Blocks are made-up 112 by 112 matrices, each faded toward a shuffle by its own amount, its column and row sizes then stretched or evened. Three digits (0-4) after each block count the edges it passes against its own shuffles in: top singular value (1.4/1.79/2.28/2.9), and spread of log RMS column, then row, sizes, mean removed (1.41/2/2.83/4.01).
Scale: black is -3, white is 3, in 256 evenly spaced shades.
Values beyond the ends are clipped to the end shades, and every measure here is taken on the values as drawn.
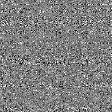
2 2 3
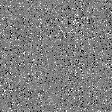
0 2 1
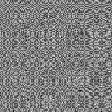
4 0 1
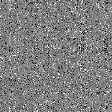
1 2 1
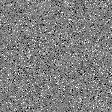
0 0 0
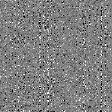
2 3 1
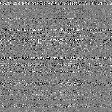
3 2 4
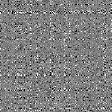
3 3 3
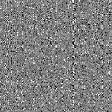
3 2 0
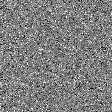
1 0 0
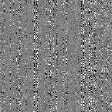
2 4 1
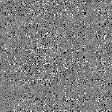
0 3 3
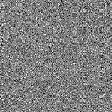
3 1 0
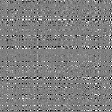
4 3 4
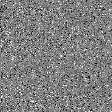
1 1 1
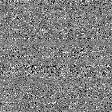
0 0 3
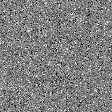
0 1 0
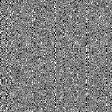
3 3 0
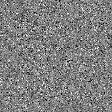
1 1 1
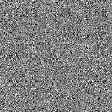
2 1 1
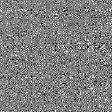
0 3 3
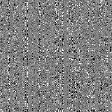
2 4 2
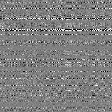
4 1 4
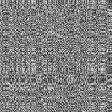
4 1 2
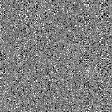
2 2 0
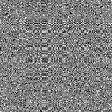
4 0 2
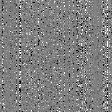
3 4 0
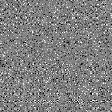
3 0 2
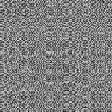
4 0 2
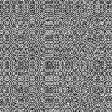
4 0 0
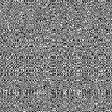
4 0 3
